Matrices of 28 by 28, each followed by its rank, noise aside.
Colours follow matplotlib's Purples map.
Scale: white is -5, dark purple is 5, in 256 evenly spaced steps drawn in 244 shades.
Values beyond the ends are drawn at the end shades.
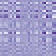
one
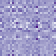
three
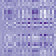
two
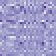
three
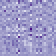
three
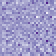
four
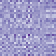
three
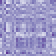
two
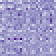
four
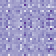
three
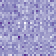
four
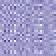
two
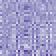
three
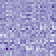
four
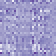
four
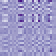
two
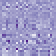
three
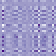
one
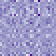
three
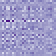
three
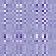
one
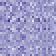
four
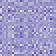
three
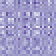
two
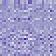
three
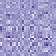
three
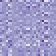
three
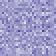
four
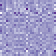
three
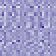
three
